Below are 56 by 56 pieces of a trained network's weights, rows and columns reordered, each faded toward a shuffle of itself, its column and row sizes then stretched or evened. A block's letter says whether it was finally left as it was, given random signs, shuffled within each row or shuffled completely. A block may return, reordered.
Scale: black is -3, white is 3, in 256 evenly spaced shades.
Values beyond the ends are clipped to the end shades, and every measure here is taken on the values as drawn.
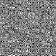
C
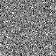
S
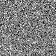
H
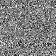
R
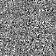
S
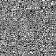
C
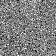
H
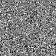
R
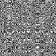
C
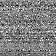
R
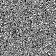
H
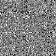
S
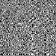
C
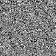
R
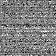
R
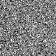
R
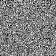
R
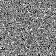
H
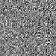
C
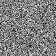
H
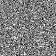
R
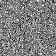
H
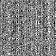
C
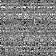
C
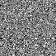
R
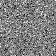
H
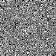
S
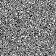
H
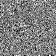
R
